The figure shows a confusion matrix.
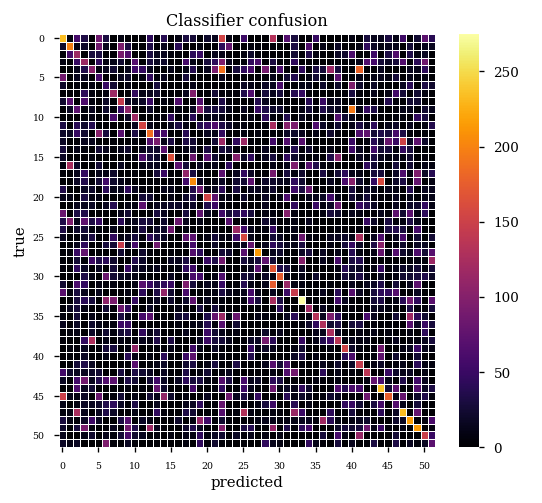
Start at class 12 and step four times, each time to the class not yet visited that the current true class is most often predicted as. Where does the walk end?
31
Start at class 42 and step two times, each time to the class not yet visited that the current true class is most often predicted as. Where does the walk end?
14
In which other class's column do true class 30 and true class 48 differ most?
36
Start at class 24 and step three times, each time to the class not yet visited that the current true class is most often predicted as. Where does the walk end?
4
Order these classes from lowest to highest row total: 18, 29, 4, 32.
29, 32, 18, 4
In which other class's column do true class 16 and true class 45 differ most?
0
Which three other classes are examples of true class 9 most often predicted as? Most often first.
40, 19, 2
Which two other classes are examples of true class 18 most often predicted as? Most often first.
44, 40
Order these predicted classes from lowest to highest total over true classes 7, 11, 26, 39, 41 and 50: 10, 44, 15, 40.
15, 40, 44, 10
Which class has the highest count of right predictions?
33
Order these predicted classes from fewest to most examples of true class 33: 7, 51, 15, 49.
15, 49, 51, 7
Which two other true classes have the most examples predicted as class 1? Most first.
16, 23
